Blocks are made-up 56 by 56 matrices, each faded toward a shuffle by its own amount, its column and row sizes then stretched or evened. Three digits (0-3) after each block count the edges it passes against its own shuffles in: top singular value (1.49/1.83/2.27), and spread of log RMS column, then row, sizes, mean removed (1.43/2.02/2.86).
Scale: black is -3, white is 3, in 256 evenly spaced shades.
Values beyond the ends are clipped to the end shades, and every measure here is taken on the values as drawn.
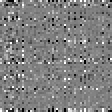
2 3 3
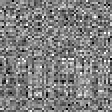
3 0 1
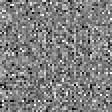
1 0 1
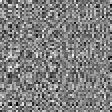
3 2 1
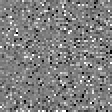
1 0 1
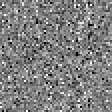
0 1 0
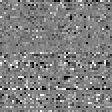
2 0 3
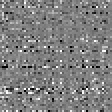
1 2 3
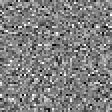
2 0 2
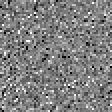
0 1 0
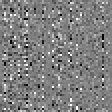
1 3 1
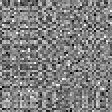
3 0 0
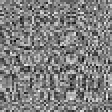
3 0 1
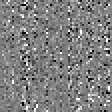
1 3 0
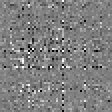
2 2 2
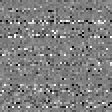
1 0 3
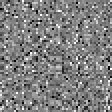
2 1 0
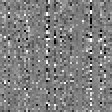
1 3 1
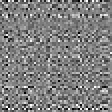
3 2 3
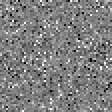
0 1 0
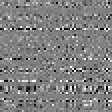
3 1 3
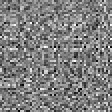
2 1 2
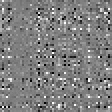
1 3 3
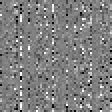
1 3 0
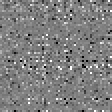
0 1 2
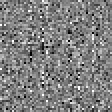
0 2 0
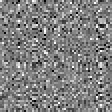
3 2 0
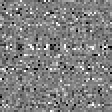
1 0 2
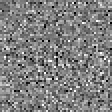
1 0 2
